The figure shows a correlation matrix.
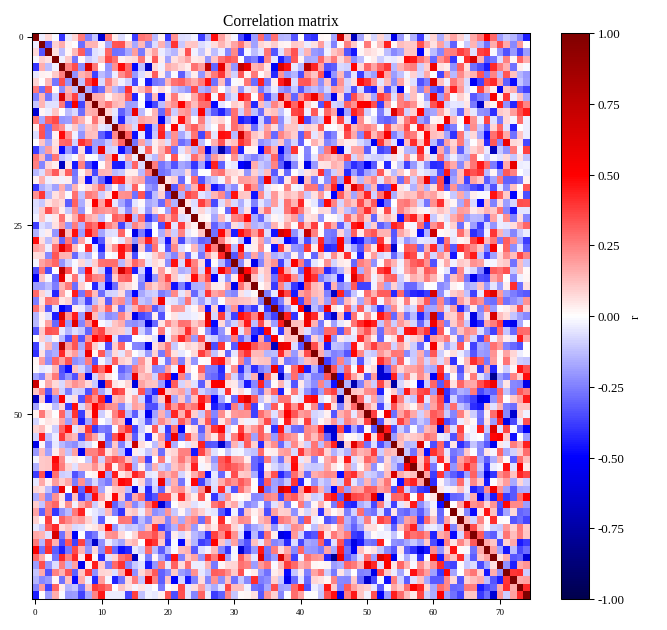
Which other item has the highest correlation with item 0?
46
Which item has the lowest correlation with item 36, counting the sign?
41
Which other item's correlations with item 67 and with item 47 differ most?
61
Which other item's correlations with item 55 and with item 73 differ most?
57
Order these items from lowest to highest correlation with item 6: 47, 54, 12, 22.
54, 47, 12, 22
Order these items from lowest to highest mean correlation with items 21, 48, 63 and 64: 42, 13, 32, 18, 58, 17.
17, 18, 58, 13, 42, 32
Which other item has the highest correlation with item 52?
69
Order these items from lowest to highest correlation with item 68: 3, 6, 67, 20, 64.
3, 20, 64, 67, 6
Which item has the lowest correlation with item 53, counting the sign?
45
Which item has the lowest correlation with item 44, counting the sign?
52
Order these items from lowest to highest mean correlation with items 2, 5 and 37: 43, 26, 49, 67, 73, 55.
73, 49, 55, 43, 67, 26
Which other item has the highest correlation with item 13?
31
